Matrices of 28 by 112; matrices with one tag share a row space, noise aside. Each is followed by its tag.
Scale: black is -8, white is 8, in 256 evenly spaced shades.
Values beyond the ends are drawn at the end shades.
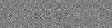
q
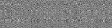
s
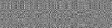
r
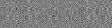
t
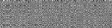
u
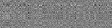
u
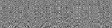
q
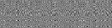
t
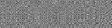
t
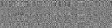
r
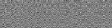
s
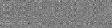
u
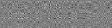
r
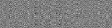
q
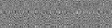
q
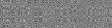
u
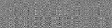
q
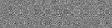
q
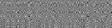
t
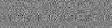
r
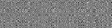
t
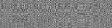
r
